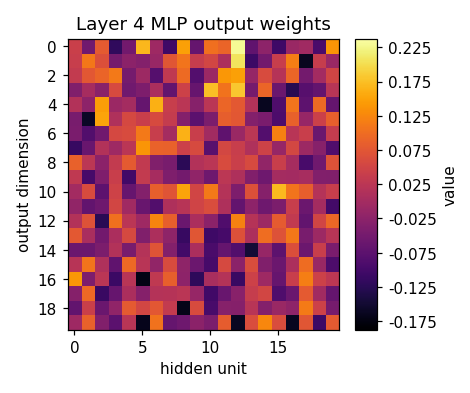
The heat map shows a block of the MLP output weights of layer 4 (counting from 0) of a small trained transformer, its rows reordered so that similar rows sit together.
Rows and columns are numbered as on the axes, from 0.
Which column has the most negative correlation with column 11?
9
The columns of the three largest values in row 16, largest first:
0, 17, 7
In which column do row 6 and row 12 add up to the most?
15
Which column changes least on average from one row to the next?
3
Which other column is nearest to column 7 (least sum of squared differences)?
18
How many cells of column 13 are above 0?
12
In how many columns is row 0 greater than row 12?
9
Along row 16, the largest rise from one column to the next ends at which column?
6
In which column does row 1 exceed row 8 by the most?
8
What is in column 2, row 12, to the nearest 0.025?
-0.125
